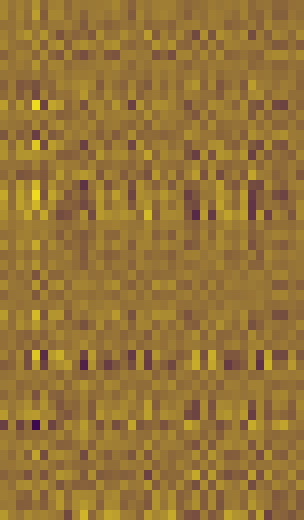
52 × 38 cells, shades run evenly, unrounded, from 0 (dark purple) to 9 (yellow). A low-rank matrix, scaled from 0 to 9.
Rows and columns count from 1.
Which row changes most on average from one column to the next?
36
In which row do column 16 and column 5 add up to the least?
43
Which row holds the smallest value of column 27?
22
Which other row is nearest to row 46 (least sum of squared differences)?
17
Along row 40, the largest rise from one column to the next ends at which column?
6
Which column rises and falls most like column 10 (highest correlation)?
20
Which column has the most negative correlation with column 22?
9
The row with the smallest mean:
37
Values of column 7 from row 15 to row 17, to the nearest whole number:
6 5 5
